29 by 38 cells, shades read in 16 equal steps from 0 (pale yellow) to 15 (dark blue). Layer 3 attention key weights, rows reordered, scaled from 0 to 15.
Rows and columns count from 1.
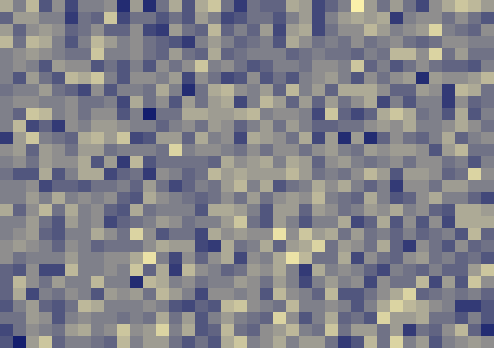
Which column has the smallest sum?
23
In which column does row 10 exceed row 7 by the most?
12
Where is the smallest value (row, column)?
1, 28
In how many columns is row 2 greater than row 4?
19
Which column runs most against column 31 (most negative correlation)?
27
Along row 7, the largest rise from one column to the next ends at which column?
33
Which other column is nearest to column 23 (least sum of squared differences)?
18
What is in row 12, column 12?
11
